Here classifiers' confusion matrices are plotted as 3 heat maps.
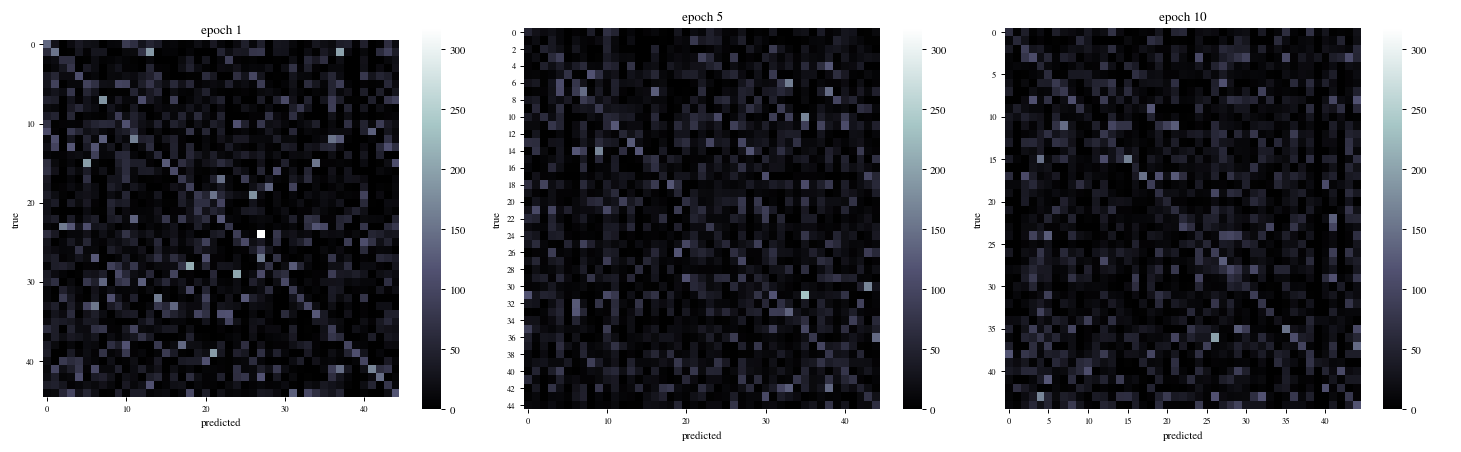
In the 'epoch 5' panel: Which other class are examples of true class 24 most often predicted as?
35
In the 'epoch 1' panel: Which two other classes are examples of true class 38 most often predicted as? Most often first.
17, 10
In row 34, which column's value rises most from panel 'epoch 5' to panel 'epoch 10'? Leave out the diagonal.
10
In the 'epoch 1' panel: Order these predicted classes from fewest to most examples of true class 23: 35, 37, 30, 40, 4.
30, 4, 37, 40, 35
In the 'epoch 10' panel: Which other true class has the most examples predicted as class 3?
8
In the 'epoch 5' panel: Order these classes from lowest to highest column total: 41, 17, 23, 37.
17, 41, 23, 37
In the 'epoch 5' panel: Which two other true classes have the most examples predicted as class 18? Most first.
42, 38
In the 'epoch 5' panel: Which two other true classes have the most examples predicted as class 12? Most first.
20, 14
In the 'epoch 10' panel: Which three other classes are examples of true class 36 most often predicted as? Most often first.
26, 21, 4
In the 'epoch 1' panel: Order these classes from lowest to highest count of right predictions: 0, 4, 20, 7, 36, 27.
20, 36, 4, 0, 27, 7
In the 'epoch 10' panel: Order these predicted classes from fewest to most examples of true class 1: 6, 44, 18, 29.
6, 44, 29, 18
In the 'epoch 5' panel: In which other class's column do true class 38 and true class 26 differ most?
19
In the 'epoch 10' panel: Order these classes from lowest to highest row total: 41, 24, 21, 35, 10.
10, 21, 41, 24, 35
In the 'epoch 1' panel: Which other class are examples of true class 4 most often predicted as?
26
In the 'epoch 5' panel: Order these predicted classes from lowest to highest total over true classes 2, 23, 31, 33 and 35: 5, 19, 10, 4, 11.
5, 19, 4, 11, 10
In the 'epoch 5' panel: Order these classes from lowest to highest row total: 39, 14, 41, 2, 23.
2, 23, 41, 39, 14
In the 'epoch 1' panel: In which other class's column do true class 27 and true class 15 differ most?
5
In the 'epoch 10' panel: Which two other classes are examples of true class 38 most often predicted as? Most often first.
0, 18
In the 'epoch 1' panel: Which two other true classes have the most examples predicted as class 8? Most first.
32, 28
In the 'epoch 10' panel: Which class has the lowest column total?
39
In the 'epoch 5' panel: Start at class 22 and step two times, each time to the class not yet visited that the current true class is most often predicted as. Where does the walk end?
43
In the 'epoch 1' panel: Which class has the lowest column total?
39
